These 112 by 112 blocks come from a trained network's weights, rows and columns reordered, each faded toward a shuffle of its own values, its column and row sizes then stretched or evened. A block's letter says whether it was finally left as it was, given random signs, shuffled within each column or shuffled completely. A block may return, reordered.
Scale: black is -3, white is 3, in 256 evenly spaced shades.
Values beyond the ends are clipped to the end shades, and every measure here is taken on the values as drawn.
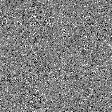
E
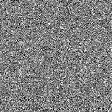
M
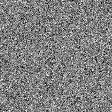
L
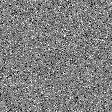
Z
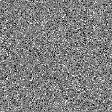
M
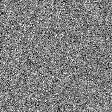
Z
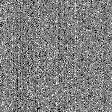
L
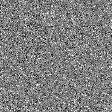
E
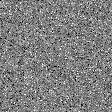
Z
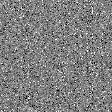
L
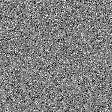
Z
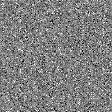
M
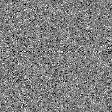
M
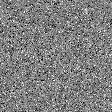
Z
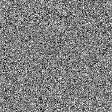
E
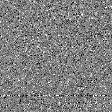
M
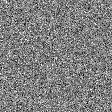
Z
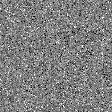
L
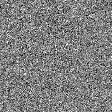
L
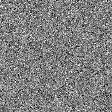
L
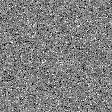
Z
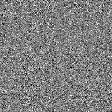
M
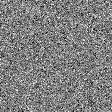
Z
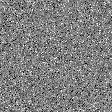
Z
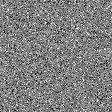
Z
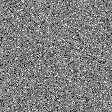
Z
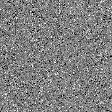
L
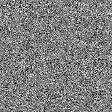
E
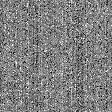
L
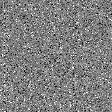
L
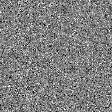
E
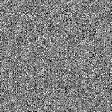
M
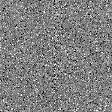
L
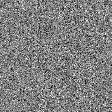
L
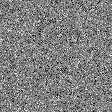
Z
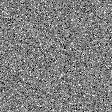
Z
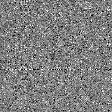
E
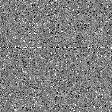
M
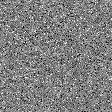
Z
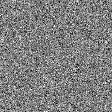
L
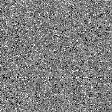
M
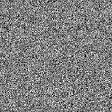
M
